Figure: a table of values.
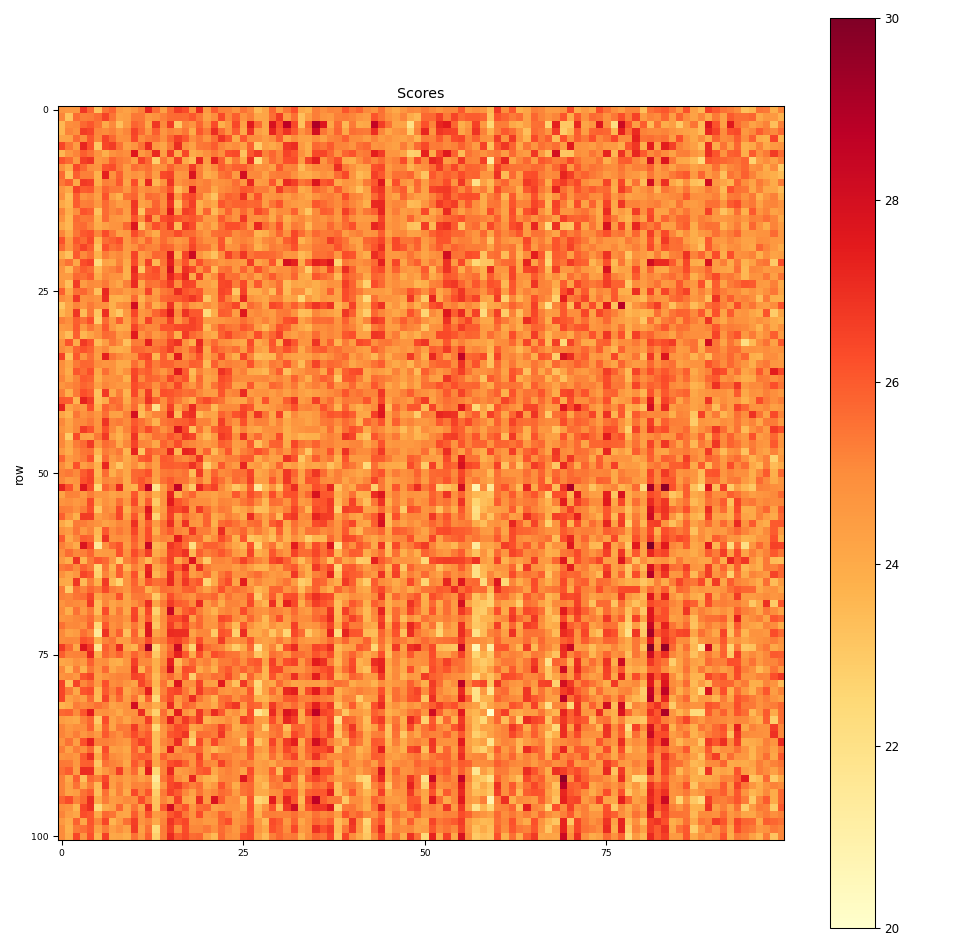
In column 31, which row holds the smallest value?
72
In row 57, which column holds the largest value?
44
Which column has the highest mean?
81
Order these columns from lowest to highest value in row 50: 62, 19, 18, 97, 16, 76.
18, 76, 62, 16, 97, 19
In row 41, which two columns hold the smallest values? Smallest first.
13, 57
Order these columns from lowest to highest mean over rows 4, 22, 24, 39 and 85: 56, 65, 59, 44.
56, 59, 44, 65
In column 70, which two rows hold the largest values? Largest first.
52, 74
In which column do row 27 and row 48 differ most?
77
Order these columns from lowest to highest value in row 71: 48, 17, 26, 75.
26, 75, 17, 48
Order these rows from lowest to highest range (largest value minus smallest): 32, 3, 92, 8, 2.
8, 3, 32, 2, 92
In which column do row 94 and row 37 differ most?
69
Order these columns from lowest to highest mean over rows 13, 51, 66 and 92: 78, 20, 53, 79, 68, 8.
20, 79, 8, 78, 68, 53
